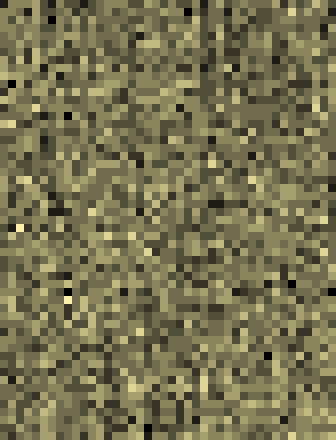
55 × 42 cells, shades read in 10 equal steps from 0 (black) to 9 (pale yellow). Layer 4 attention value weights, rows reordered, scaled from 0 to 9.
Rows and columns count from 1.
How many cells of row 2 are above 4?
14
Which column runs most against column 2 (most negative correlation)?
3
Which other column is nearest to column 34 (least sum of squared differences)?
32
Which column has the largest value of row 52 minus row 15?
6
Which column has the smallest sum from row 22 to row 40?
27
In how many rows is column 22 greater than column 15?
22
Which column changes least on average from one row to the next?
33
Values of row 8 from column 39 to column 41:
5 3 3
